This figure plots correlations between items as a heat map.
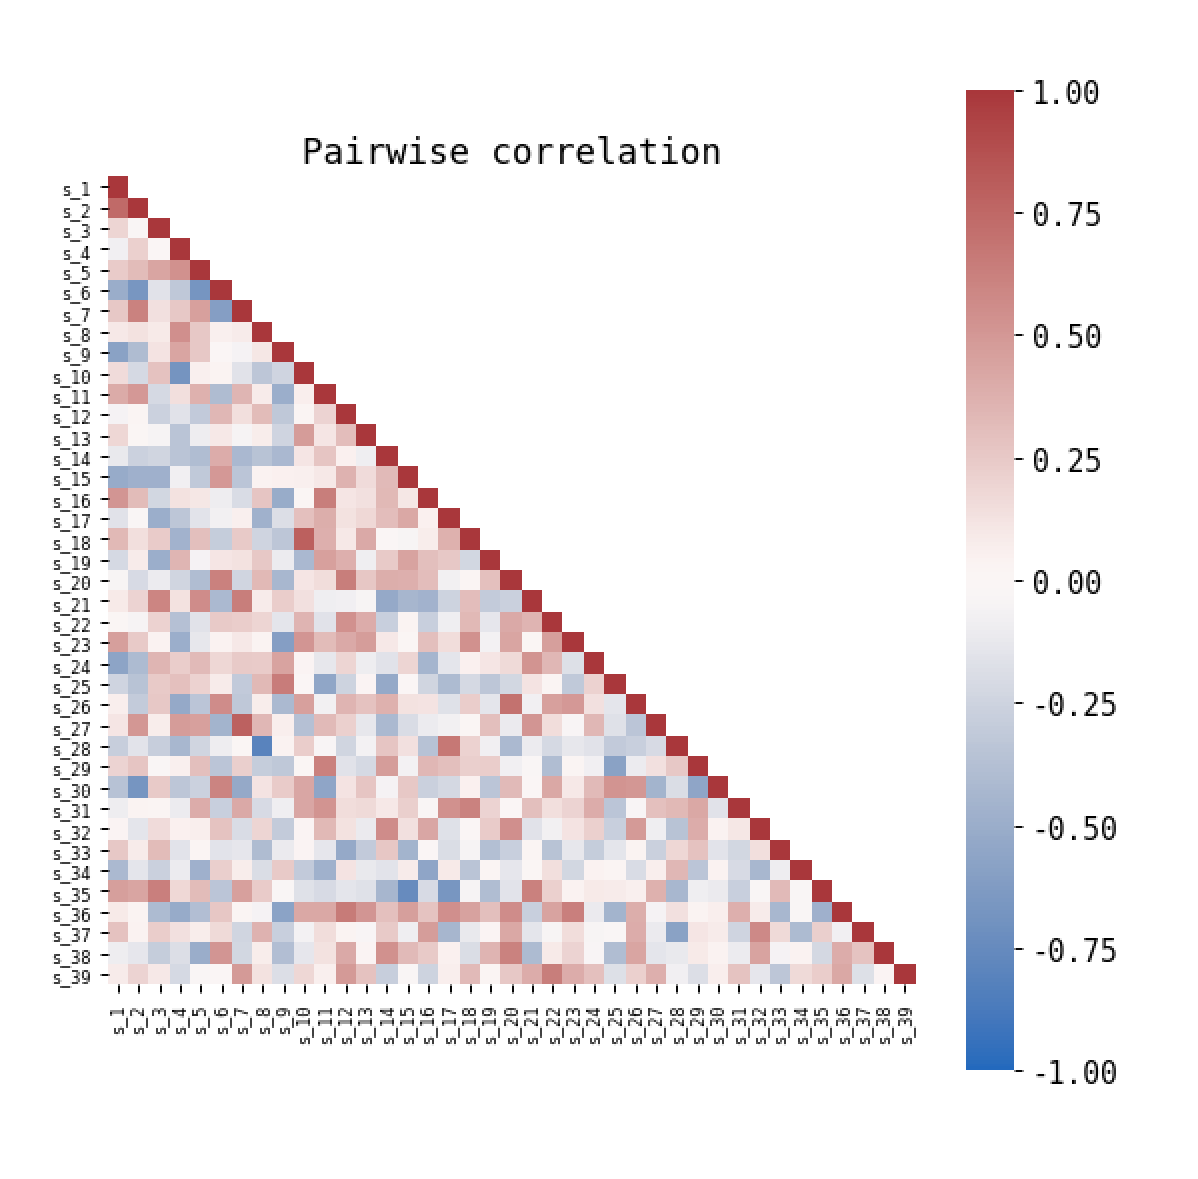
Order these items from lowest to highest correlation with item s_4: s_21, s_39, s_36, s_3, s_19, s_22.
s_36, s_22, s_39, s_3, s_21, s_19
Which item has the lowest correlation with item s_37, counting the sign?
s_28
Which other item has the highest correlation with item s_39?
s_22
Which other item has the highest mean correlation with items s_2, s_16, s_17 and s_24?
s_11
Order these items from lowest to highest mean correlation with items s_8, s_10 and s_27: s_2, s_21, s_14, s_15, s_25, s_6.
s_14, s_6, s_15, s_25, s_2, s_21
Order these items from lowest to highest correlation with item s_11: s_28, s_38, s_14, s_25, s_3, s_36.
s_25, s_3, s_28, s_38, s_14, s_36
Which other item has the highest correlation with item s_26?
s_20
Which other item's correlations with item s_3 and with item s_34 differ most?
s_5
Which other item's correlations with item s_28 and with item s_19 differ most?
s_8
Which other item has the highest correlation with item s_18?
s_10
